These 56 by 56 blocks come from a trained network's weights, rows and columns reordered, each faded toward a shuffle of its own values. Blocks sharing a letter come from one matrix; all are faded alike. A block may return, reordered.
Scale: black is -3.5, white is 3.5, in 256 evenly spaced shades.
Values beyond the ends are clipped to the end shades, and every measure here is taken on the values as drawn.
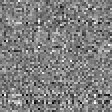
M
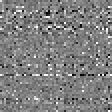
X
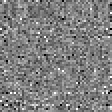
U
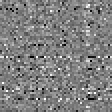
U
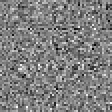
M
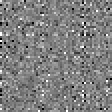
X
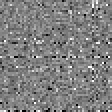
U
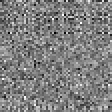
M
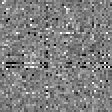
U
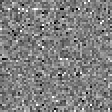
U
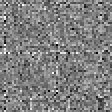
M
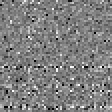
U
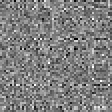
M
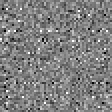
U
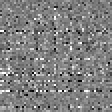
X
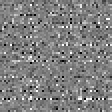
X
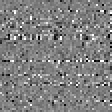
X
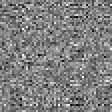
M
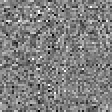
M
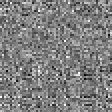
M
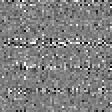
X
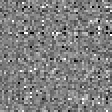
X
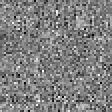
M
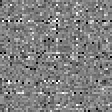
U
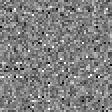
U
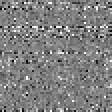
X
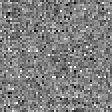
U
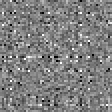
X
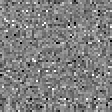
U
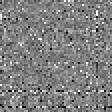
U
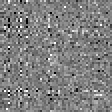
X
